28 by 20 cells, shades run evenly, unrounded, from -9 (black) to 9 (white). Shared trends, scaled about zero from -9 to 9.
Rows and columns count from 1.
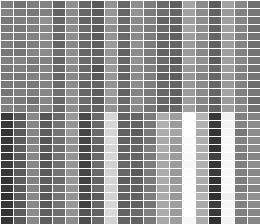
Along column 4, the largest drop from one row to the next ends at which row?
15
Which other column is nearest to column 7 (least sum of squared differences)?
17
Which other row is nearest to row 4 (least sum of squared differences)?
5
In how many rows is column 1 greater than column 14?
14
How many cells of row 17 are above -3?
17
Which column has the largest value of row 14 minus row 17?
1
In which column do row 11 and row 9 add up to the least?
8
